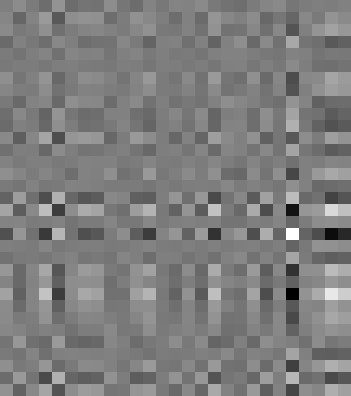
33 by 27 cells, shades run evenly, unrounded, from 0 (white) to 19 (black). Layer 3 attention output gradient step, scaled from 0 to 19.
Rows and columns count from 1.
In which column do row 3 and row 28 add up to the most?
23
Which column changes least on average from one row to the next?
13
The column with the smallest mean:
26
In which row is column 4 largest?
20
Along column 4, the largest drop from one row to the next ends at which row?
18
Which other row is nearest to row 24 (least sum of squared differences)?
2
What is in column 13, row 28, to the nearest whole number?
10
